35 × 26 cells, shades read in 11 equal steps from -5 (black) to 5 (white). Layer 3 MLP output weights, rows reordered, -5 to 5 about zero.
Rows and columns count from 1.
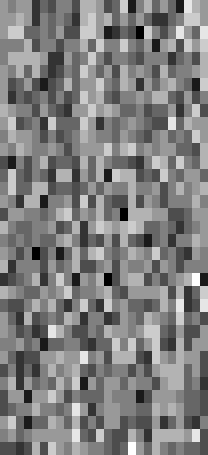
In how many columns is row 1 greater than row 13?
12
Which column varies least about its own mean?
1
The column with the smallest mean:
6
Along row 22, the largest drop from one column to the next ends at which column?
26
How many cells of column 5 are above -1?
20
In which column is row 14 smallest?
14
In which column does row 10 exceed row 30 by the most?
11
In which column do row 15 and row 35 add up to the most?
17
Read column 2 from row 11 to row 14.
2 0 -4 3
